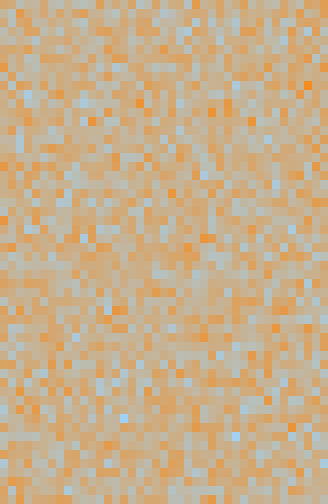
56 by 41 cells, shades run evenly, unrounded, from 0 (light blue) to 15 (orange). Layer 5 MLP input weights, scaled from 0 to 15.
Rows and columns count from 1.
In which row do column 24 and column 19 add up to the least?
43
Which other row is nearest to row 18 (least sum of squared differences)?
9
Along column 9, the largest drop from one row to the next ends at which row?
45
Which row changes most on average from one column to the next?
44
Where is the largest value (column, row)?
39, 10
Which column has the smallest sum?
33
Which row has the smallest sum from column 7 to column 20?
21
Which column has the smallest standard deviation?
17
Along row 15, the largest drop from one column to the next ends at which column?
3
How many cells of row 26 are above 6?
26
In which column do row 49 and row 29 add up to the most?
36
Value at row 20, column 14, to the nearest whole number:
6
